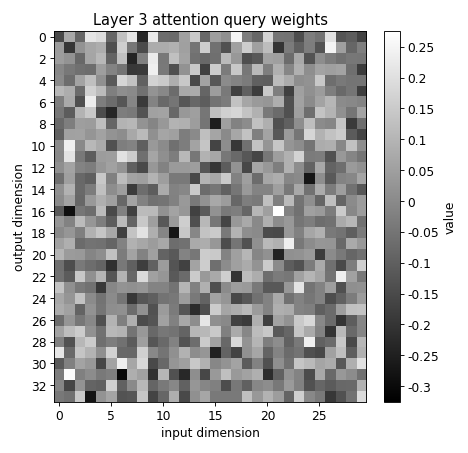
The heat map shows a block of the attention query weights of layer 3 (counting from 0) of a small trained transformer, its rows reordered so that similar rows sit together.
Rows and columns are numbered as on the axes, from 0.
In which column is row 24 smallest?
7
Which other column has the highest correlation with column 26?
3
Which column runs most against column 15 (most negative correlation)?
11
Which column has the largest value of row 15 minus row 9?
29
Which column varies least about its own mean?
10
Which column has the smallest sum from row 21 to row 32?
9
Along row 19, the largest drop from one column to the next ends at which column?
23
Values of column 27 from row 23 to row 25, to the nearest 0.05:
-0.15 -0.1 0.05
